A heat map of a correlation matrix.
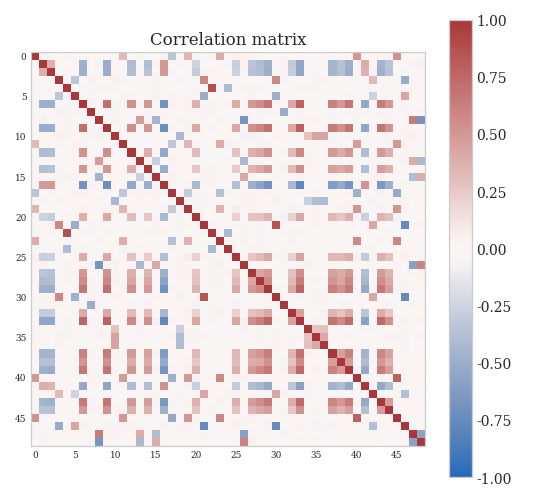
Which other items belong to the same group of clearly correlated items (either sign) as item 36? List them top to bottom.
10, 18, 34, 35
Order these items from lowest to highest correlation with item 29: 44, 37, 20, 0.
0, 20, 44, 37
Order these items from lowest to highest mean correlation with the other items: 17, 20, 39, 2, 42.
2, 17, 42, 20, 39
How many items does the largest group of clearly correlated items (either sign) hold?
20
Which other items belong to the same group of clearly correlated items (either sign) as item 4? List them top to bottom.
22, 24
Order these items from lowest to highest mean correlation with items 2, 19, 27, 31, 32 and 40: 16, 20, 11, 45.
16, 20, 11, 45
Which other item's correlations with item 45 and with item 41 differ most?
40
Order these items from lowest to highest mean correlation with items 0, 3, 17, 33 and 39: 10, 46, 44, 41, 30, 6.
41, 46, 10, 30, 44, 6
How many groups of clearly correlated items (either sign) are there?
7
